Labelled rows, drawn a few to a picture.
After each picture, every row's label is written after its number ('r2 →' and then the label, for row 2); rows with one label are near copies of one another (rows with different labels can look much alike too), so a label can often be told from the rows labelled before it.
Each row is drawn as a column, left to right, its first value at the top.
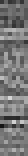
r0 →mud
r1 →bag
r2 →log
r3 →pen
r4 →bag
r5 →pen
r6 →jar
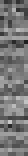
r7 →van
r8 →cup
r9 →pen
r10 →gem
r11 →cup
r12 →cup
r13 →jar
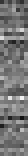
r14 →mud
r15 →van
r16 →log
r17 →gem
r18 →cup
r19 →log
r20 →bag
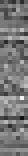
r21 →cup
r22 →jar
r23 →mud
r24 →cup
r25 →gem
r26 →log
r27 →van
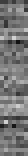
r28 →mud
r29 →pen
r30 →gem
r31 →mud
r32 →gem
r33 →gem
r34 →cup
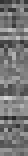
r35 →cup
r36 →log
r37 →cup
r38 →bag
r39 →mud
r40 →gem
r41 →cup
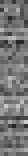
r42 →cup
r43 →gem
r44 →van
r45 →mud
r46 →gem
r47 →jar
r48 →pen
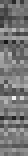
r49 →bag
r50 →jar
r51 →bag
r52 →log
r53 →van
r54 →log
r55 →van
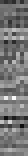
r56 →pen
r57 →log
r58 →pen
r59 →log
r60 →bag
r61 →mud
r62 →bag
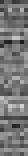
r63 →cup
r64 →jar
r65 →gem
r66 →mud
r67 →mud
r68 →gem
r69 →bag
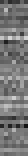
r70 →mud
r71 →gem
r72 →mud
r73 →log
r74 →mud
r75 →van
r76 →mud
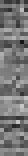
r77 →bag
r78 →cup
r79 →cup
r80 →mud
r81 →pen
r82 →gem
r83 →cup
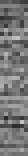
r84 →van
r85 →bag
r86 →van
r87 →mud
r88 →mud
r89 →pen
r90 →cup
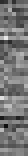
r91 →log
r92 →mud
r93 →gem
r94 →cup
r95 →bag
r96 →bag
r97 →van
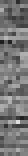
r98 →gem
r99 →mud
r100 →jar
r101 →van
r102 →pen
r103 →bag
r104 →bag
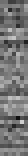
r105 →van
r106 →gem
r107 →cup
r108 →mud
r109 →bag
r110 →pen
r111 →gem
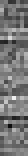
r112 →gem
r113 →jar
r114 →mud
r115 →log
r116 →bag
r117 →cup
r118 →bag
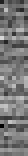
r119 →mud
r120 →gem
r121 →pen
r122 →van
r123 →cup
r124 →cup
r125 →van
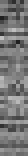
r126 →van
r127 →van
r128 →cup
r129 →cup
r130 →jar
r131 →cup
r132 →van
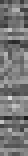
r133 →pen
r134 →bag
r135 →log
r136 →gem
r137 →gem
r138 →cup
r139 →bag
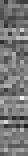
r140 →jar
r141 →pen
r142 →van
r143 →bag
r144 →mud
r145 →log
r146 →mud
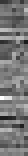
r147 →log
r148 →log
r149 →log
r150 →bag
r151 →van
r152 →mud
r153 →gem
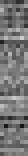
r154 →gem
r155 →mud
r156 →bag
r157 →log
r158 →cup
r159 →mud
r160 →bag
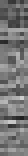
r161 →jar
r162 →jar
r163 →pen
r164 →pen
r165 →bag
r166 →log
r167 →bag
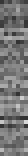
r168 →pen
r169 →van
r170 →mud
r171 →van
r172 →gem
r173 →log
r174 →pen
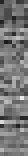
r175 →pen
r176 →jar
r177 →jar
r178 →van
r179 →mud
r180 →log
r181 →bag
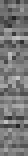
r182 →van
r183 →pen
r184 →bag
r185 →van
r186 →mud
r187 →gem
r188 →van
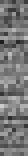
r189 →gem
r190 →van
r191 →bag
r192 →cup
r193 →jar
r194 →gem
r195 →mud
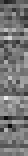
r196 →cup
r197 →log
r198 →mud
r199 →cup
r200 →jar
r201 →van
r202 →bag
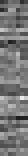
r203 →cup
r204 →cup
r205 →gem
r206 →gem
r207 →bag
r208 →log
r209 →log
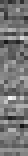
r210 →cup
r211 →jar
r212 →log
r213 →log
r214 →gem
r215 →mud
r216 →van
